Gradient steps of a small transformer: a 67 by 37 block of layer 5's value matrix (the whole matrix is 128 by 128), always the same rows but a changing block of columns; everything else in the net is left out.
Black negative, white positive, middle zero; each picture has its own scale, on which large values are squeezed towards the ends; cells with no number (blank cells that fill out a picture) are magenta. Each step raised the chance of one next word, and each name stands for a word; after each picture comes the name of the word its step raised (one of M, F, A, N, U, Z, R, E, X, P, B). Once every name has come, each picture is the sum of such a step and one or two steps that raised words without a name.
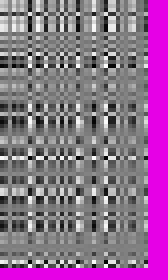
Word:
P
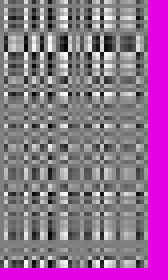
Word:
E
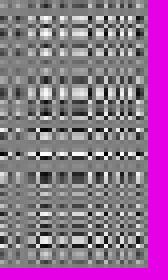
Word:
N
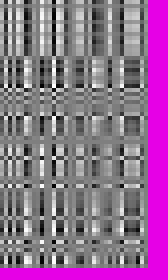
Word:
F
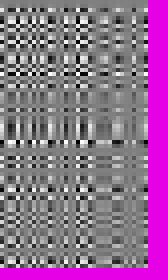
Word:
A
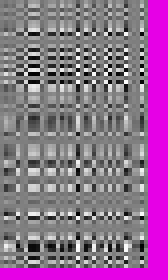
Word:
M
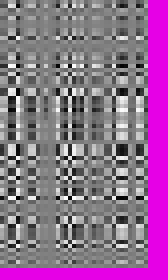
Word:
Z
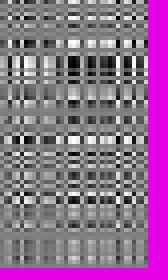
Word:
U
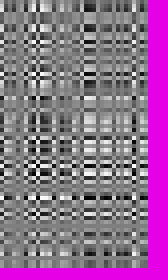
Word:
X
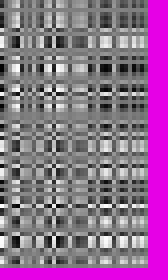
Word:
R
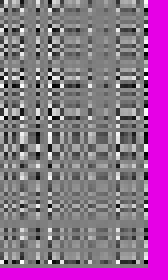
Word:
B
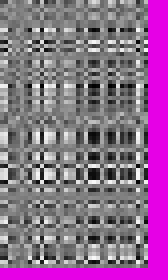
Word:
B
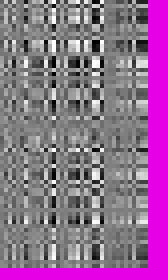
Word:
U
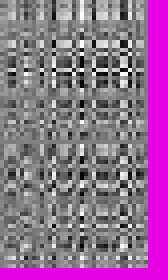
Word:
M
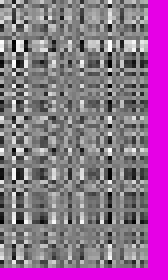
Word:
E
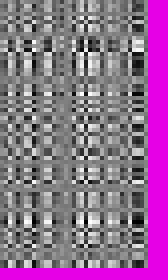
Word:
E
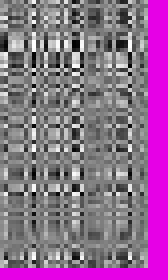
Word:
E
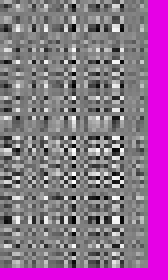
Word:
X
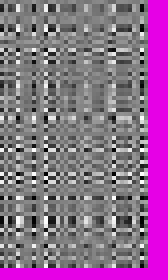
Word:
X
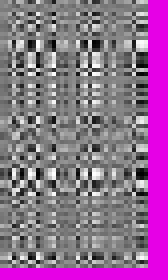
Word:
E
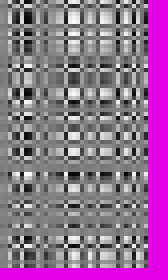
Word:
N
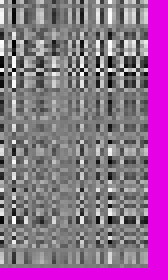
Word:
M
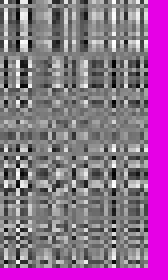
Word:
F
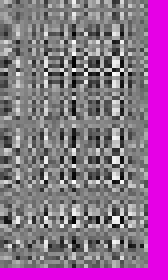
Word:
M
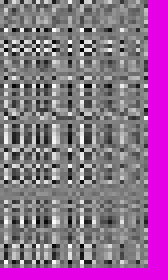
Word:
B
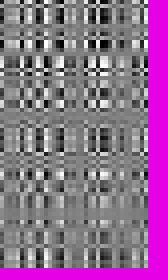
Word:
U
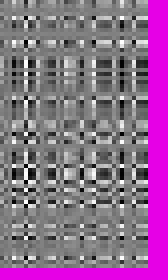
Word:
U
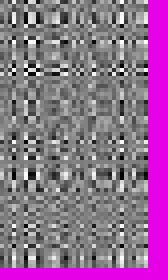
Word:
A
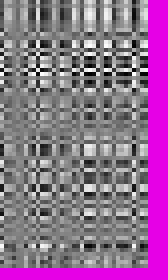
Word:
M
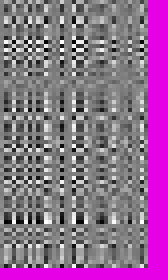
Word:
A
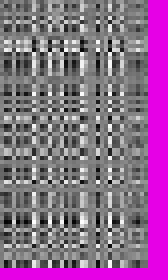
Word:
E
